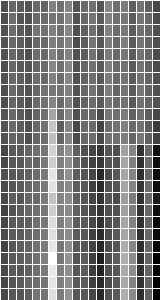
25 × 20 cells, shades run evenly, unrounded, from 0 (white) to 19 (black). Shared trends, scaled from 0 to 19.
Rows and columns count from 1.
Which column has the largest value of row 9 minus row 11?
7
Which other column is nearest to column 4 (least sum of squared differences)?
10
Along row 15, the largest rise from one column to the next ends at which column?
8
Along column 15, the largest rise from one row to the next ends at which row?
13
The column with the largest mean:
20
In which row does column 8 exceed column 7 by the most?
22
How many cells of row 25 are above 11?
13
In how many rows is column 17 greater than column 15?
12
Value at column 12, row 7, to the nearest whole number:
11
